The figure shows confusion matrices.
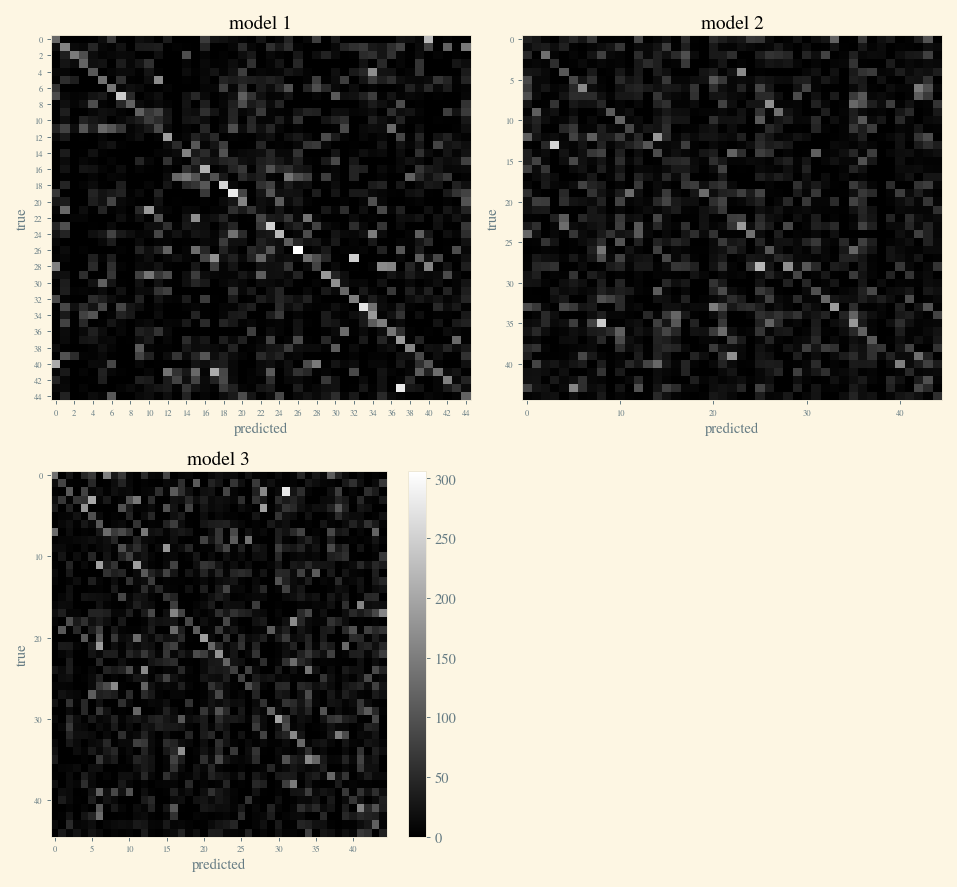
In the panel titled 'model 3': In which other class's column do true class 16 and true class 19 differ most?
41
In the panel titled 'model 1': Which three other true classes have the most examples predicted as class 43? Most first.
37, 26, 19
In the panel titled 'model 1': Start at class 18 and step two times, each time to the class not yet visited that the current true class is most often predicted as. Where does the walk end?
23
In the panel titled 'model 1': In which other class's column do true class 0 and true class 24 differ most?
40
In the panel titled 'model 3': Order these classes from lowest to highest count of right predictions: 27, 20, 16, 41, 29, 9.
27, 16, 9, 29, 41, 20
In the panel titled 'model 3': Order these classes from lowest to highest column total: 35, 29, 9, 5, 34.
29, 35, 9, 5, 34
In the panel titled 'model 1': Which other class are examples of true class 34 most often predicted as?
4
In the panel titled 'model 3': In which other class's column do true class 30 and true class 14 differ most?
17
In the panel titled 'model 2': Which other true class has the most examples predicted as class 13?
40
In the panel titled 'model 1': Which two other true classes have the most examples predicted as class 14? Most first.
17, 2
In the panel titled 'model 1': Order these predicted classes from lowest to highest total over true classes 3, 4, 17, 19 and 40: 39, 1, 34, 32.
1, 32, 34, 39
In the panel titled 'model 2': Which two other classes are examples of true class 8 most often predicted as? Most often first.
26, 35
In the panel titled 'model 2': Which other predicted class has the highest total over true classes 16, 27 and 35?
8
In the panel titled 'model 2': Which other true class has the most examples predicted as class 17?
2
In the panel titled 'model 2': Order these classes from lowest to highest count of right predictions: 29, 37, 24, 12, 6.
12, 29, 37, 24, 6
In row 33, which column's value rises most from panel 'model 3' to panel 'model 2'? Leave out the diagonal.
20
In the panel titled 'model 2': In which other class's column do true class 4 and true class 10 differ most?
23
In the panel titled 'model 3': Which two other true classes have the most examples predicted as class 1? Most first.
19, 3
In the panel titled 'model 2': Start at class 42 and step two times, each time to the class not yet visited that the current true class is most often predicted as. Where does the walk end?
5
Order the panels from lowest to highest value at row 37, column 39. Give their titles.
model 2, model 1, model 3
